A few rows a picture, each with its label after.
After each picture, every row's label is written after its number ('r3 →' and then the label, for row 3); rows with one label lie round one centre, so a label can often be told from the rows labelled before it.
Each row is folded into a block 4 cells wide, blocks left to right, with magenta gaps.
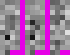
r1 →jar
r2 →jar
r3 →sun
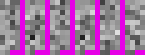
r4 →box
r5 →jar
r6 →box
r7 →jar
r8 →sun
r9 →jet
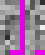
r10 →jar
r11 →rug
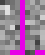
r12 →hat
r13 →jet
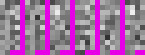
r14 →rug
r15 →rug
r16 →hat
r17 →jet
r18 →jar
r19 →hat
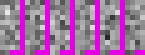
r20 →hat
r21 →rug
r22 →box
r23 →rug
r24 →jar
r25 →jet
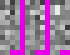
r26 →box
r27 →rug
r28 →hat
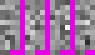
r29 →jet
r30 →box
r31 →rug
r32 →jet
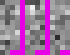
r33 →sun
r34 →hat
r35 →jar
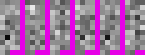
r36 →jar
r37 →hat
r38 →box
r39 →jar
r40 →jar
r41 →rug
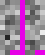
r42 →jar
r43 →sun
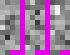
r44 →jar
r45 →box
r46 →hat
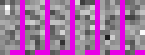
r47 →hat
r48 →jet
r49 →jet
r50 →rug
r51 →jar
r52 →sun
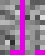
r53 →jet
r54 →rug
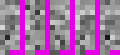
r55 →jar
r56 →box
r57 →jet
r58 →jar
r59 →jar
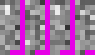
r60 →hat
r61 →rug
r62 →hat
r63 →rug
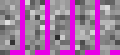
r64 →jet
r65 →rug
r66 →jar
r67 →sun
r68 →hat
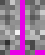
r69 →sun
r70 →sun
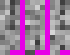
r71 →box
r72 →jet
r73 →box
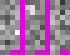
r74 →sun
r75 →hat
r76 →box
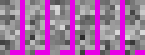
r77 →sun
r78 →jar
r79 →hat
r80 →jar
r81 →sun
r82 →sun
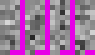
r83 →jet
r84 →jar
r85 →box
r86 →sun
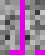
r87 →jar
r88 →box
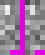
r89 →hat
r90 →hat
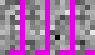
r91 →rug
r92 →sun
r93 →jar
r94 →sun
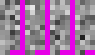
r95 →rug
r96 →hat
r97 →jar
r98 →jar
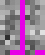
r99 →jar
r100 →sun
